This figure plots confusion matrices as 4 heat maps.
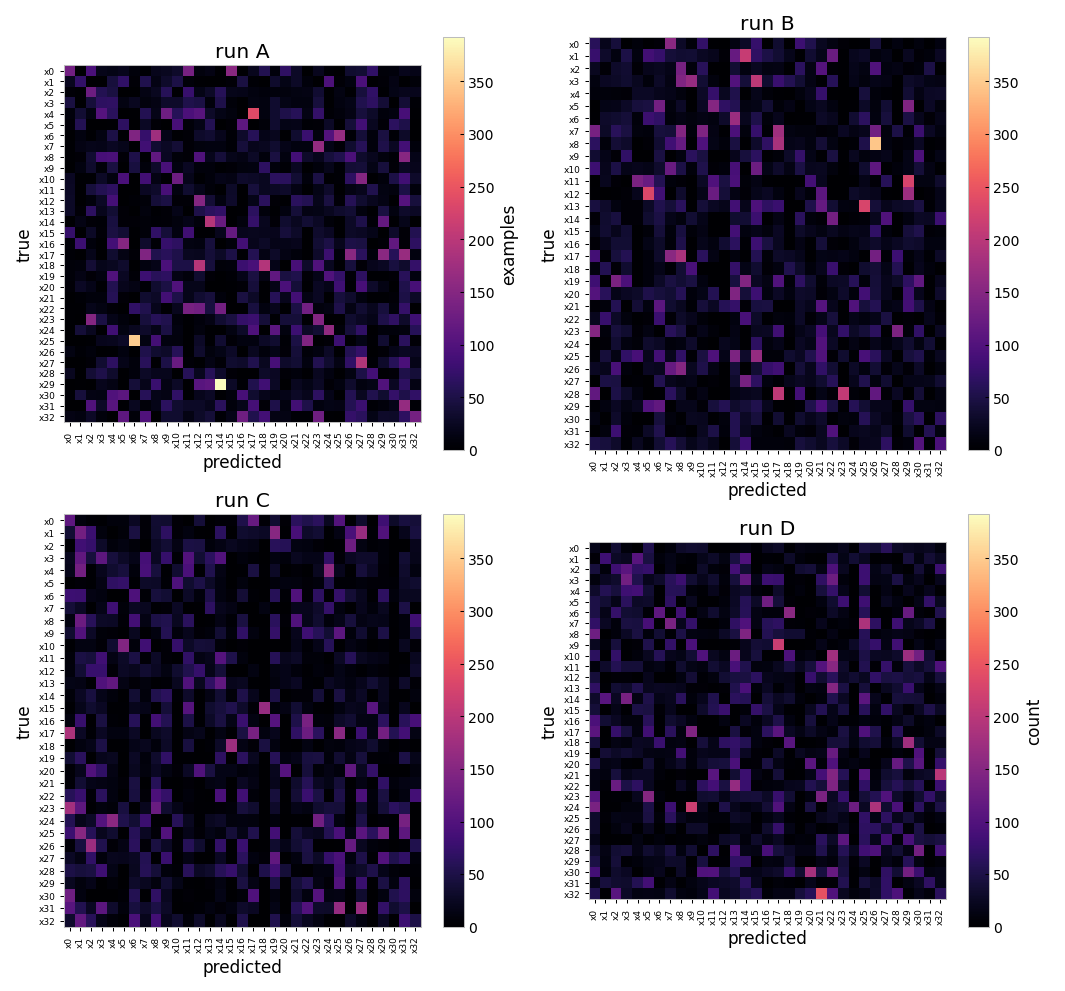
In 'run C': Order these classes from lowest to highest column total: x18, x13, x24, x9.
x18, x13, x24, x9
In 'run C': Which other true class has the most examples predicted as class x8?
x23
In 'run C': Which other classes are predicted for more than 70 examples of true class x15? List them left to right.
x11, x18, x28
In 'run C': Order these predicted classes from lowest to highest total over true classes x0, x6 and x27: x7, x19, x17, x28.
x28, x7, x17, x19
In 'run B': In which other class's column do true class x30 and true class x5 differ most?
x11
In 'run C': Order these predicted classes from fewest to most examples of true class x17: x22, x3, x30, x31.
x3, x30, x31, x22
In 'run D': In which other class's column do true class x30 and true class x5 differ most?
x20
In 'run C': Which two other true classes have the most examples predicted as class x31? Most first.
x24, x25
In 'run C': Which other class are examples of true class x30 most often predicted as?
x0
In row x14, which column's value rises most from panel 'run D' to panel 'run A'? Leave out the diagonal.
x13
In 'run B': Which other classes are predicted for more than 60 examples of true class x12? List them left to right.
x5, x6, x11, x21, x29
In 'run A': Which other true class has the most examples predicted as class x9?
x4
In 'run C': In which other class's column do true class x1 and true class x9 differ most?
x27
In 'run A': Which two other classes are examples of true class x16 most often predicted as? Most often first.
x5, x30
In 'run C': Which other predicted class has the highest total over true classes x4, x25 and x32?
x1
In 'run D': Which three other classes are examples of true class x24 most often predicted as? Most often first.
x9, x26, x0
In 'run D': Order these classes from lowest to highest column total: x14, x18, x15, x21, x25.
x15, x18, x21, x14, x25
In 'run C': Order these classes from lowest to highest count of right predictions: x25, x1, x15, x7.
x7, x15, x25, x1
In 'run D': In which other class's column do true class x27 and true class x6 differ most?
x18
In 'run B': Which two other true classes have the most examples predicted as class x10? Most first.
x7, x8
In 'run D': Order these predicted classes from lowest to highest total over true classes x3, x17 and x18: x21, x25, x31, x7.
x31, x21, x7, x25
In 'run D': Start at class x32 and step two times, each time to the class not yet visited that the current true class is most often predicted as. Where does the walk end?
x22
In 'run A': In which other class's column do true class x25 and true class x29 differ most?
x14
